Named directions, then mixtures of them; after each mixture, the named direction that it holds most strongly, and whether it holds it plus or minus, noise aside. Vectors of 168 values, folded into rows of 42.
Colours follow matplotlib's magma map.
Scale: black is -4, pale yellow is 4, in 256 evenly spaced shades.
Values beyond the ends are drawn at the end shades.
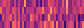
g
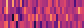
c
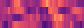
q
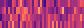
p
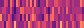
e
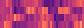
q, minus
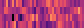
c, plus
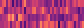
c, minus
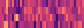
c, plus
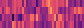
q, plus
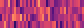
e, minus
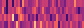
c, minus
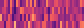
e, plus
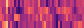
q, minus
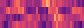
q, plus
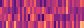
e, plus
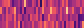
g, plus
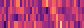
q, plus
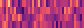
p, minus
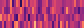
c, minus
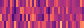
e, plus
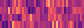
q, plus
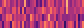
g, plus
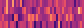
c, plus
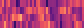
q, minus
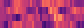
q, plus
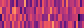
g, plus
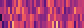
p, plus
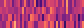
g, plus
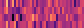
c, plus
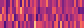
c, minus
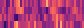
q, plus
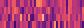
e, minus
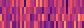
g, minus
